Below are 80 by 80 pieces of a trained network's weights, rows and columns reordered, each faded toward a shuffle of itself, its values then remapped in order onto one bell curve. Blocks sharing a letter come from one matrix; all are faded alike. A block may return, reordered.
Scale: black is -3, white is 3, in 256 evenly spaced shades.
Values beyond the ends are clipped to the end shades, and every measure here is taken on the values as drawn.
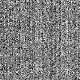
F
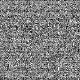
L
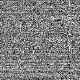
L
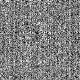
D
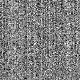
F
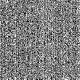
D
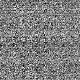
L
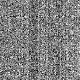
F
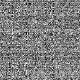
L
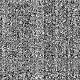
D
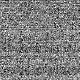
L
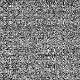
L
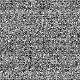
L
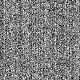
F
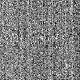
D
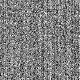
F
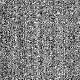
D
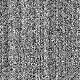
F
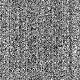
D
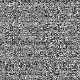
L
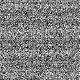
L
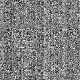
D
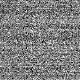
L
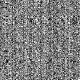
F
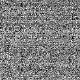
L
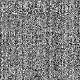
F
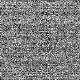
L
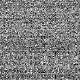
L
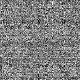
L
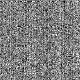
D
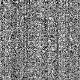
F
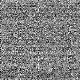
L
